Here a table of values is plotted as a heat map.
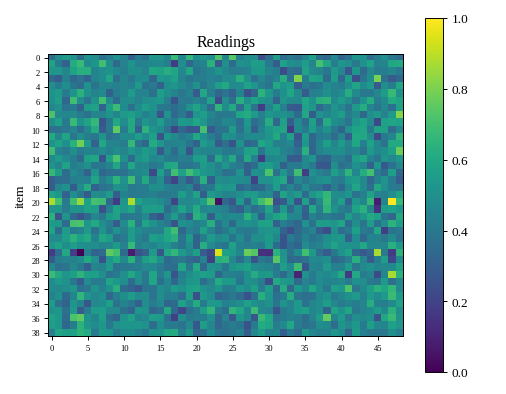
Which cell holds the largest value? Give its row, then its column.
20, 47
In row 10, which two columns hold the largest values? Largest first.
9, 21
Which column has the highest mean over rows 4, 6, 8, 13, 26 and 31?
48
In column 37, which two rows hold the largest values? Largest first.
1, 6
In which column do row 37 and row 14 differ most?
29
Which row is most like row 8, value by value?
13
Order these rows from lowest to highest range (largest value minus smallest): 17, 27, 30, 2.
2, 17, 30, 27
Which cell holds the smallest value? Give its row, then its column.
27, 4
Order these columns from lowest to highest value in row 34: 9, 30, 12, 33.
12, 9, 33, 30
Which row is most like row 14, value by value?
7
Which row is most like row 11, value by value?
4
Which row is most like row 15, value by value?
24
